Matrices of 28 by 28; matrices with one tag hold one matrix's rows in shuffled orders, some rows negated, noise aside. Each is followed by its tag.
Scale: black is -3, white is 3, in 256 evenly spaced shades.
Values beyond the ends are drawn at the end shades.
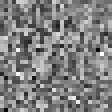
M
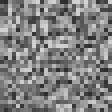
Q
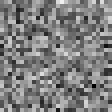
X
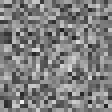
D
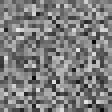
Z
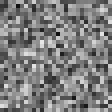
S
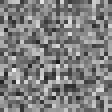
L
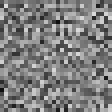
L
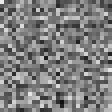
X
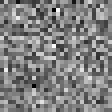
Z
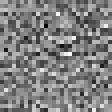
Q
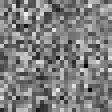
M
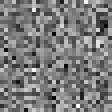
Z
